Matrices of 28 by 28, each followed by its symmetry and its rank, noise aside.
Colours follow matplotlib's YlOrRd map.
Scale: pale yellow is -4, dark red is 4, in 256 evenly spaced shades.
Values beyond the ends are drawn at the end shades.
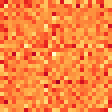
symmetric, rank five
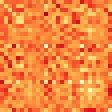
symmetric, rank three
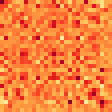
symmetric, rank five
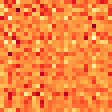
antisymmetric, rank four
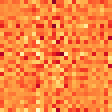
no symmetry, rank four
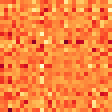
antisymmetric, rank four
